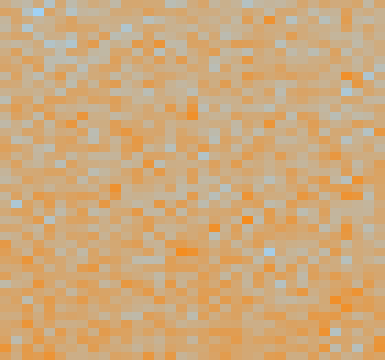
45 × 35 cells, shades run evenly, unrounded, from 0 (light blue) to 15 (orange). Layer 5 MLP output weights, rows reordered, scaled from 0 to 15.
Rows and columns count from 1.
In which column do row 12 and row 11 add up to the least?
32
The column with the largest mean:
18
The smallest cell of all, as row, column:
2, 4
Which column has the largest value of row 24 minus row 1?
11
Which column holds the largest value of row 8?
23
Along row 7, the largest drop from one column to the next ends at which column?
15
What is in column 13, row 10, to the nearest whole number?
6
